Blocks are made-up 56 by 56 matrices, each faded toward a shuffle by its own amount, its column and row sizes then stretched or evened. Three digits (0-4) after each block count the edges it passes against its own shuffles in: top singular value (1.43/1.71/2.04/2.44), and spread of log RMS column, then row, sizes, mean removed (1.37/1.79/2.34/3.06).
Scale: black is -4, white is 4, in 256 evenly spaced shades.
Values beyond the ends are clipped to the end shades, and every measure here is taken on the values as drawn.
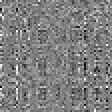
3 3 1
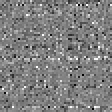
2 0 3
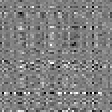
4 2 4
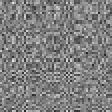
4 2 2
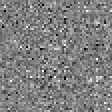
1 1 2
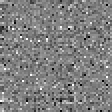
2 1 1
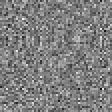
3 2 1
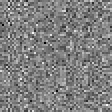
3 1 0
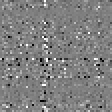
0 2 3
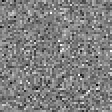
1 1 0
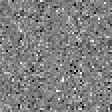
1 1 0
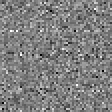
0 1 2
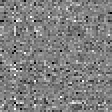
3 1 2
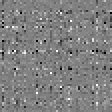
0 3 3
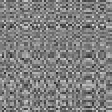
4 2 4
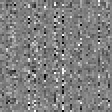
1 4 0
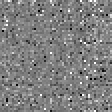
0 2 2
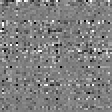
0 2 4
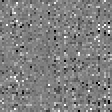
0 3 0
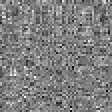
3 0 0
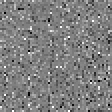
1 3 0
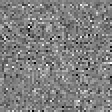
1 1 3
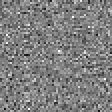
2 0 1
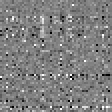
2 2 3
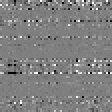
2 1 4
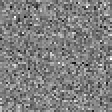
0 1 1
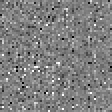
0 2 0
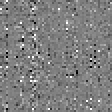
0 3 1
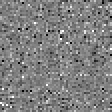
2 1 1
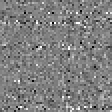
0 1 2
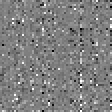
2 3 1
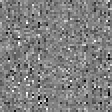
1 3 0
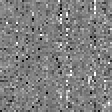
1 3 0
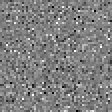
1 1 2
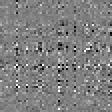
3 3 3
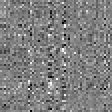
3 3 1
